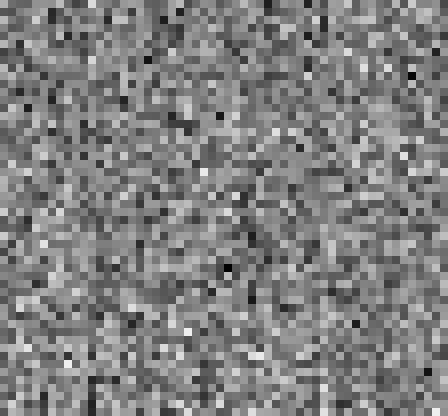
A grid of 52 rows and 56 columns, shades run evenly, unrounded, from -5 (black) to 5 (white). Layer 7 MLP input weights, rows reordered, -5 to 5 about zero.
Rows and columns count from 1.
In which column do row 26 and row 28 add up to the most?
22
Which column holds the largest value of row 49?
41
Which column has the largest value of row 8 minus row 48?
12
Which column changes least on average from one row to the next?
18
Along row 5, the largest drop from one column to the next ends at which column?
9
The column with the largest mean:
5
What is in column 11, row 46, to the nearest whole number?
2
